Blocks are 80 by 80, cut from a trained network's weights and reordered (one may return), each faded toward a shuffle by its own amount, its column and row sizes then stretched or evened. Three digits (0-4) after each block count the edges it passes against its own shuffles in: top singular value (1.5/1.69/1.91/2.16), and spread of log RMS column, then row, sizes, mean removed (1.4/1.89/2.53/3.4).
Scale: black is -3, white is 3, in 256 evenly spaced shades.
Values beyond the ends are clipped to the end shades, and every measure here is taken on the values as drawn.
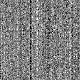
3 2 0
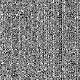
3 1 2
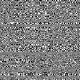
2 1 4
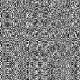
4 3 1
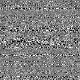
0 0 4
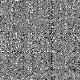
0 2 2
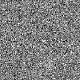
0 1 1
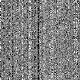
3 3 0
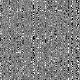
1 4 2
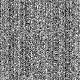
3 1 0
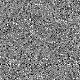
0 1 1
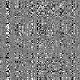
4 4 3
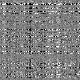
3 1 4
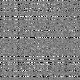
2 1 4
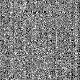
1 0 2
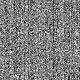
1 0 1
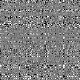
2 3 4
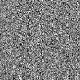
2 2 0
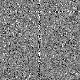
0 2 0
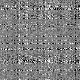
3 2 4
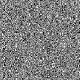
1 2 0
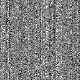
2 3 1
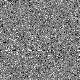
0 0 1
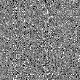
0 2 0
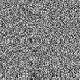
4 0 1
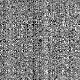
2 1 2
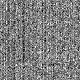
3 1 1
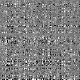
1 3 4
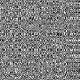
4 2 3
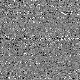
0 0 3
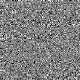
1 1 3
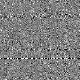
3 2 2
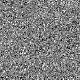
0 1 1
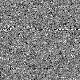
0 0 1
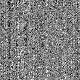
1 1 0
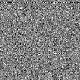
2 0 1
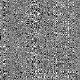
2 4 2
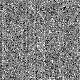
0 0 1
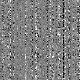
2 4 1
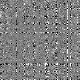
2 4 3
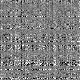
3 1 4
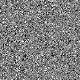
0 2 1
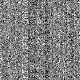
2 1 2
